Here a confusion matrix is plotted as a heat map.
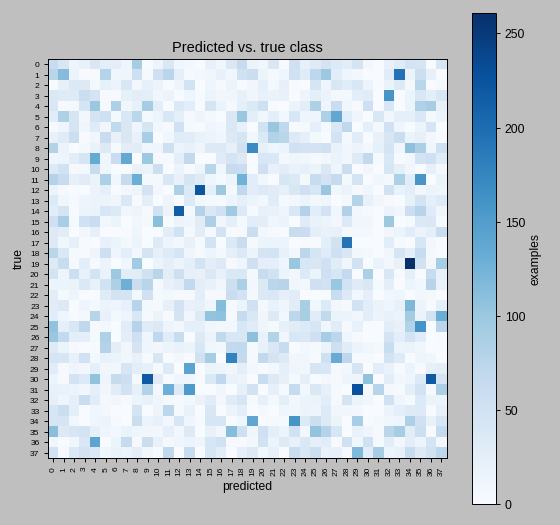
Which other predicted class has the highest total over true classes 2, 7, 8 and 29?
13
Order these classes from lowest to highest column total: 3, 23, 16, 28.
3, 16, 28, 23
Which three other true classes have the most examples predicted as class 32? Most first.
3, 15, 35
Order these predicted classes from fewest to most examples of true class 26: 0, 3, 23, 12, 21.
3, 23, 12, 21, 0
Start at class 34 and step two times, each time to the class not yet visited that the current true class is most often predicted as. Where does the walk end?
16
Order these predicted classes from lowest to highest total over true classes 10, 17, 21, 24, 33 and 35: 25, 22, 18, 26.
22, 25, 26, 18
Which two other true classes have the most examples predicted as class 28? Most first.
17, 14
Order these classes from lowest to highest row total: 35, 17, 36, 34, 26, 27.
17, 27, 36, 34, 35, 26
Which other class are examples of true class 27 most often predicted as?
5
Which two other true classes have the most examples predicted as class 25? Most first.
35, 4
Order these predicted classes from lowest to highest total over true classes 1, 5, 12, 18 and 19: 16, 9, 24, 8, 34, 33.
9, 16, 24, 8, 33, 34
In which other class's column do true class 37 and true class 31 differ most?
29
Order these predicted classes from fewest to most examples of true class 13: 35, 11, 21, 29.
11, 21, 35, 29
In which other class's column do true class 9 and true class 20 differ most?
7
